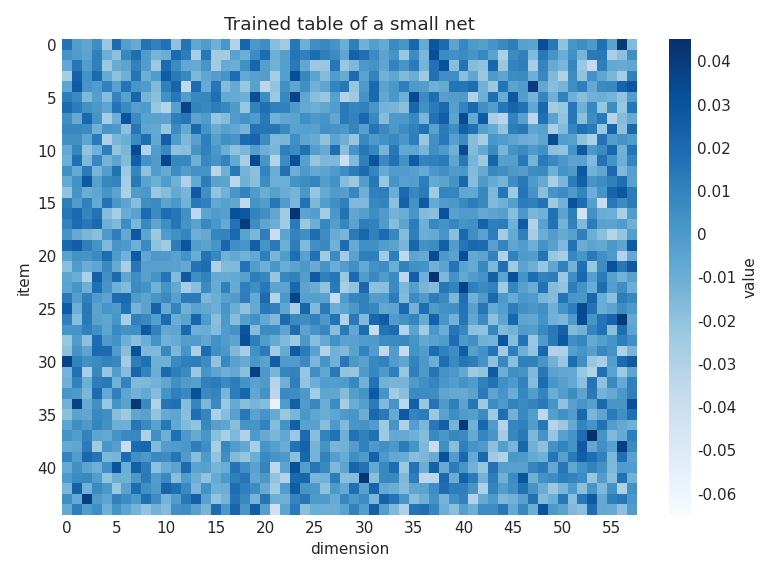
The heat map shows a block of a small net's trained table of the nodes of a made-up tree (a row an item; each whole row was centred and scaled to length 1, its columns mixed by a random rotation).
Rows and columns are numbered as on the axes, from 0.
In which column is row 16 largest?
23
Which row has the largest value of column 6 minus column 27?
24
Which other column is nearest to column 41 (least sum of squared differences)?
51
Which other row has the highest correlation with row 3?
42
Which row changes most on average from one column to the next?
34
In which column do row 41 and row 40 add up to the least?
21
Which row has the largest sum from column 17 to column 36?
8
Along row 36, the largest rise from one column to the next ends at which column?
40
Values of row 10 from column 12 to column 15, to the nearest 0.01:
-0.02 0 0.01 0
